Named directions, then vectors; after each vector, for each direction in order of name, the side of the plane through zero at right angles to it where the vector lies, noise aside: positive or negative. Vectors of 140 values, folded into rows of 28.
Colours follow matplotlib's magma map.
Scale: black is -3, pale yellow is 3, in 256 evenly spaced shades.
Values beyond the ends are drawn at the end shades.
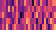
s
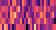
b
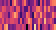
positive, positive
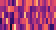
negative, positive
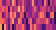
positive, negative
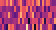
negative, negative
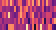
negative, negative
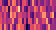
positive, negative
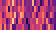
positive, negative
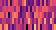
positive, positive
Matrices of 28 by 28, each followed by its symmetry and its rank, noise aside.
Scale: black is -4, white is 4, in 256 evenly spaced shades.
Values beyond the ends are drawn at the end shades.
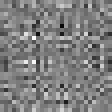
antisymmetric, rank four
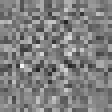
antisymmetric, rank four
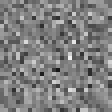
antisymmetric, rank six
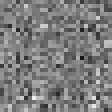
no symmetry, rank six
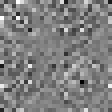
symmetric, rank six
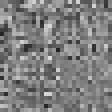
antisymmetric, rank four
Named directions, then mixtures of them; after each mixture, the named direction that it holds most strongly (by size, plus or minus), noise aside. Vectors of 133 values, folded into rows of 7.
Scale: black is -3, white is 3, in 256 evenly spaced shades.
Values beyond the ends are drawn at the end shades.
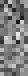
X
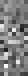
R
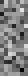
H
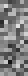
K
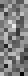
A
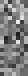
X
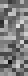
K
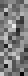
A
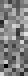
K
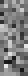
H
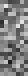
K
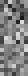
X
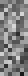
A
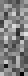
A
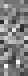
R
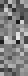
X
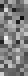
X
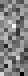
A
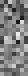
X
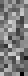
A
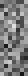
A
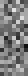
X
